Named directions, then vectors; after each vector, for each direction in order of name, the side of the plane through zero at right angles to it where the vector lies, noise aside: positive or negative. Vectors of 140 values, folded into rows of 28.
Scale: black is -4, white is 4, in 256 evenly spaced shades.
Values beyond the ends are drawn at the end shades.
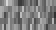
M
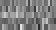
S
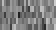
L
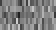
positive, positive, negative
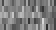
negative, positive, positive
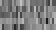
negative, negative, negative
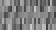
negative, positive, negative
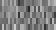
positive, positive, positive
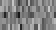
positive, positive, negative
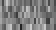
negative, positive, negative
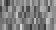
positive, negative, positive
